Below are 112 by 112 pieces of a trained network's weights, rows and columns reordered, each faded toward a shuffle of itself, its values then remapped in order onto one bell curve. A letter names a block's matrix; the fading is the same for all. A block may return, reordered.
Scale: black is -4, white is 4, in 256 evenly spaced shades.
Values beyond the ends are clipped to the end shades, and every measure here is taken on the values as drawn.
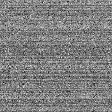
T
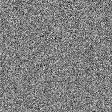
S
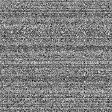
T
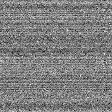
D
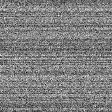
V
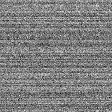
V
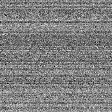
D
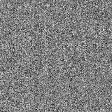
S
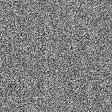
S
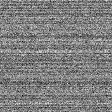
V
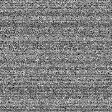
T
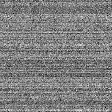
V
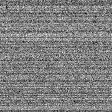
V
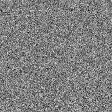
S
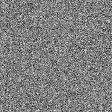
S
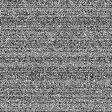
T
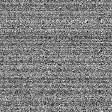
T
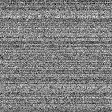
V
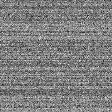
T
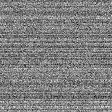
V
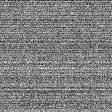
V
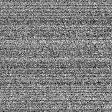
D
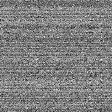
T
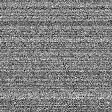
V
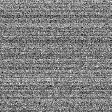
D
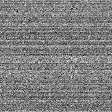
D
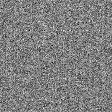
S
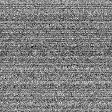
D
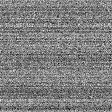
D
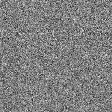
S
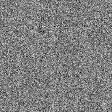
S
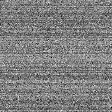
T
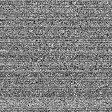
T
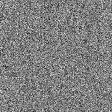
S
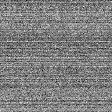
V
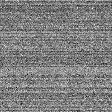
D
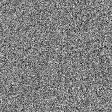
S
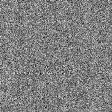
S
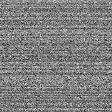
T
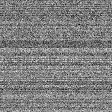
V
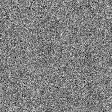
S
